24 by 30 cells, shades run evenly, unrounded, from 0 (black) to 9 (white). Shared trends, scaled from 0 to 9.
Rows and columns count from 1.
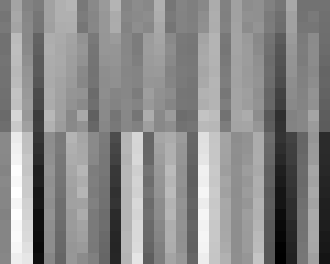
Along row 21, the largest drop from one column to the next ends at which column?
4
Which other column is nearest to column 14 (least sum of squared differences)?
10
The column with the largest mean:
2
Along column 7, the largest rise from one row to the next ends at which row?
13
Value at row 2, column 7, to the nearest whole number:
6
